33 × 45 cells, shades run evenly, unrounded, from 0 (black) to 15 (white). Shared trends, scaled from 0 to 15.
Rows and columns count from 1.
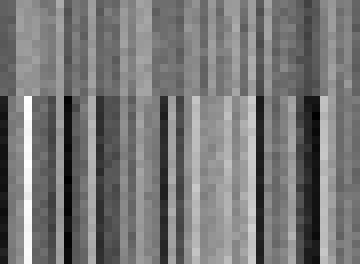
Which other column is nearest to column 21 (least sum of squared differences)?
13
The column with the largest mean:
4
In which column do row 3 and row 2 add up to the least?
39
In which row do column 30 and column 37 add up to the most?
30
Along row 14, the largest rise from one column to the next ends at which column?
41
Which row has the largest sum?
6
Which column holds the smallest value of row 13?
9
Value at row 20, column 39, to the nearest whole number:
2
